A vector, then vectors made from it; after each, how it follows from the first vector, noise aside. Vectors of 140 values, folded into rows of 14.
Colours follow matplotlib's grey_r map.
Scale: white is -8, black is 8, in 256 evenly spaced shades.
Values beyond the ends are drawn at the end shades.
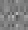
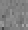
wrapped around, negated, partly zeroed.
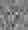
copied.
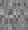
reversed.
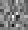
scaled up.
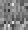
wrapped around, scaled up.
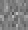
copied.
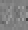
wrapped around, negated, partly zeroed.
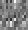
wrapped around, scaled up.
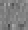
wrapped around, negated, partly zeroed.
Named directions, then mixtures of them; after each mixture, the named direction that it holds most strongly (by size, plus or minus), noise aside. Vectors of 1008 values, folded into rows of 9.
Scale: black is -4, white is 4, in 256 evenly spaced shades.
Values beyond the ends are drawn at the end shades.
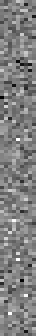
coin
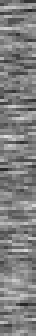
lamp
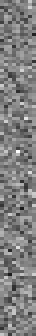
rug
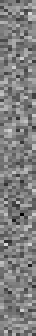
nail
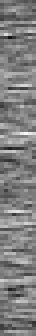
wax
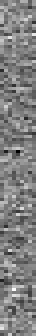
rug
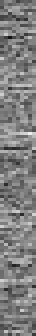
wax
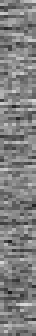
lamp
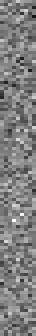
nail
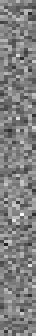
nail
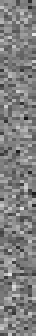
rug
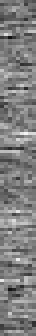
wax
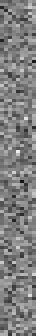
rug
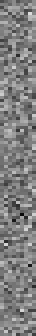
nail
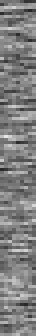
lamp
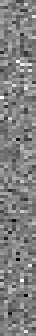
coin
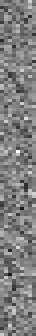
rug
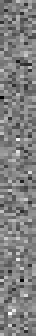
coin
